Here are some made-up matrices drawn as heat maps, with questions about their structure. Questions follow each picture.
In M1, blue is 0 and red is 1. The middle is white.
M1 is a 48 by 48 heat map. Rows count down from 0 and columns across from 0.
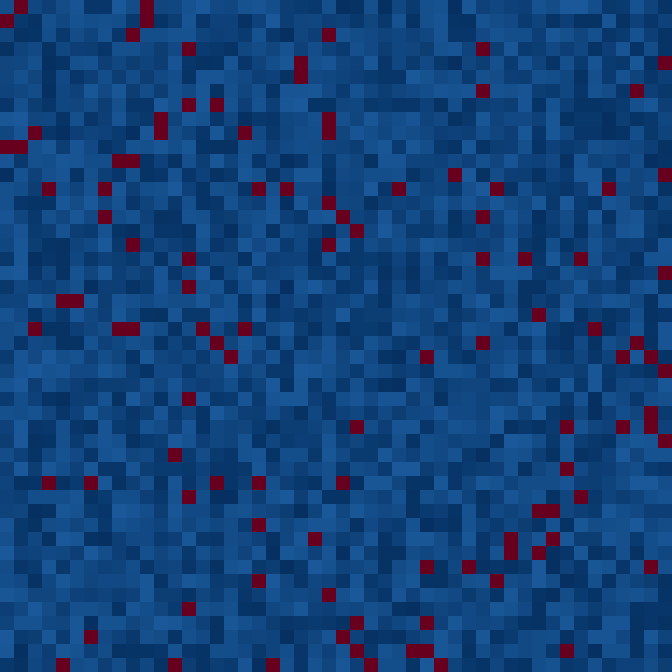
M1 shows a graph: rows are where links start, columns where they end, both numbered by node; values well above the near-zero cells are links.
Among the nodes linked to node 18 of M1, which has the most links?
node 13
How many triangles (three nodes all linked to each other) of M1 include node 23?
2
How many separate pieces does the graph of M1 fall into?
7
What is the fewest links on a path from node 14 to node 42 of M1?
2
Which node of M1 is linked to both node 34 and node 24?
node 15
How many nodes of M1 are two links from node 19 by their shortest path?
4
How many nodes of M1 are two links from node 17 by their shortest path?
5
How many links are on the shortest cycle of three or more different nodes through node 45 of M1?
4
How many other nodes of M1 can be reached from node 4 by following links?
8
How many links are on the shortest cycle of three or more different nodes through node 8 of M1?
4
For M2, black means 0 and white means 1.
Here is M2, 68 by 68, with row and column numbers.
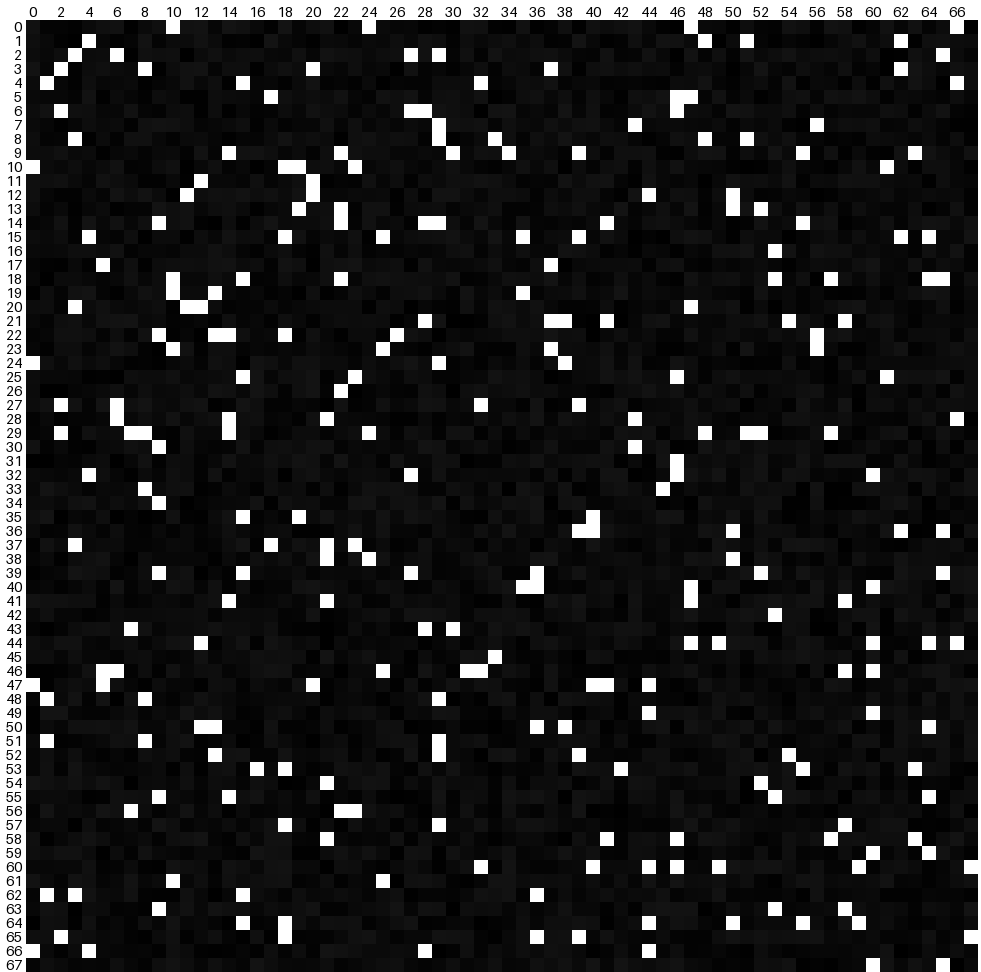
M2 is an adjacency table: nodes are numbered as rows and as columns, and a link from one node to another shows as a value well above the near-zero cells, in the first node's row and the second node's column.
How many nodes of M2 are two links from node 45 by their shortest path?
1
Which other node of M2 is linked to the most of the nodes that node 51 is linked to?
node 48
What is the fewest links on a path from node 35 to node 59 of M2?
3
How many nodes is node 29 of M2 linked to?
9
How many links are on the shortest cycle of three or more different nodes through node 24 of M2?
6
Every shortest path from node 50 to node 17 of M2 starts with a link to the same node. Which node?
node 38
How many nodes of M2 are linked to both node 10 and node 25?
2
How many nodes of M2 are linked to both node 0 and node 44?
2
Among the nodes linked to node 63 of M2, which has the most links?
node 9
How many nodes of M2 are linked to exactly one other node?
6
